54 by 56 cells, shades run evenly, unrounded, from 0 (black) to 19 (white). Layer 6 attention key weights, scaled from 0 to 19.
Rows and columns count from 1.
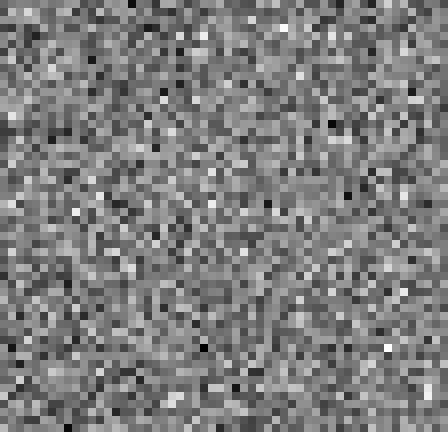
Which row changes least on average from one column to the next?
24
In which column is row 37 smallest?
49
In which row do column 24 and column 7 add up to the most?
47
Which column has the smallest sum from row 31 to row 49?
26
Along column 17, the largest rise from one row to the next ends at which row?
2
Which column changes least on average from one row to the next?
55
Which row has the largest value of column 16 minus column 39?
18
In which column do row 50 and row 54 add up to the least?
9
